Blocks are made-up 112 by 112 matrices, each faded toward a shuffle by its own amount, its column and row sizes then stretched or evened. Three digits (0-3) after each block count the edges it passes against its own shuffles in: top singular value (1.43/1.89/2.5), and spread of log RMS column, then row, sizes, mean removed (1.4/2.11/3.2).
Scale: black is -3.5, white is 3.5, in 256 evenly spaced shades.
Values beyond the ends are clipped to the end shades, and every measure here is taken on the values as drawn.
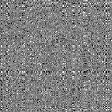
3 2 2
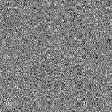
3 2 0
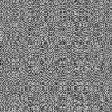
3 2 0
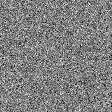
0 0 0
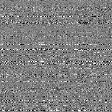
2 1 3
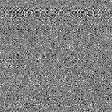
3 0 2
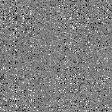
1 2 2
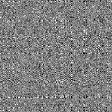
3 2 2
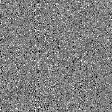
1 2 0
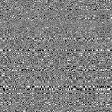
3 1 3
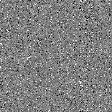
0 2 0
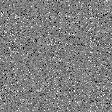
0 1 1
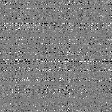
2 2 3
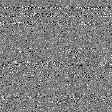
0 0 3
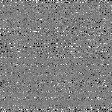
0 1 3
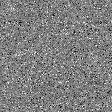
1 0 1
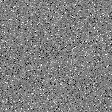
0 0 0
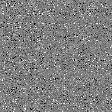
0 1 2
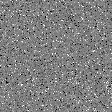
0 0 0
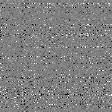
1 1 3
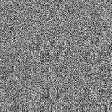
2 1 0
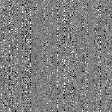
2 3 0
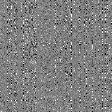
2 3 1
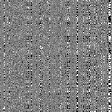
3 3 1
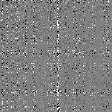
1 3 3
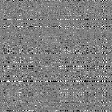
3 2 3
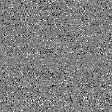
2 1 2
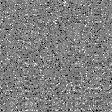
2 0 1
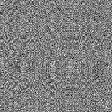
3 0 0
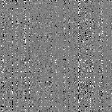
2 3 2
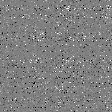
0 1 2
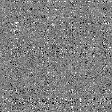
1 2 2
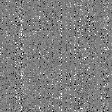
0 3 2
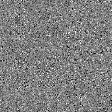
1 1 1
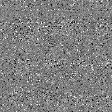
1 1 2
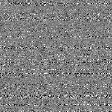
2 1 3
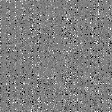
0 3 2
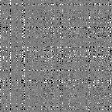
2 3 3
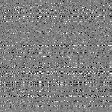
3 0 3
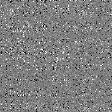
0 2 2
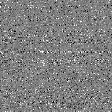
2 0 2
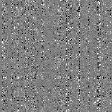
2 3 1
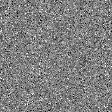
0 2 0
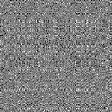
3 1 2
